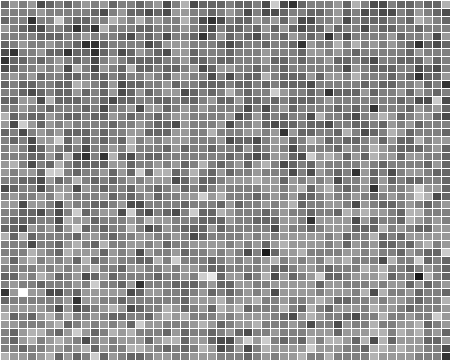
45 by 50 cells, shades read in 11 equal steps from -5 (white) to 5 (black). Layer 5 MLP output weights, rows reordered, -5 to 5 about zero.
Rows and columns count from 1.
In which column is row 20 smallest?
35
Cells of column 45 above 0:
12
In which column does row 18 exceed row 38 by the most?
29
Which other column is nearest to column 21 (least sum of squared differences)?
48
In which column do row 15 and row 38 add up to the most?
9
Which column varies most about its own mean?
47
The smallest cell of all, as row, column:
37, 3
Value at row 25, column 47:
-3
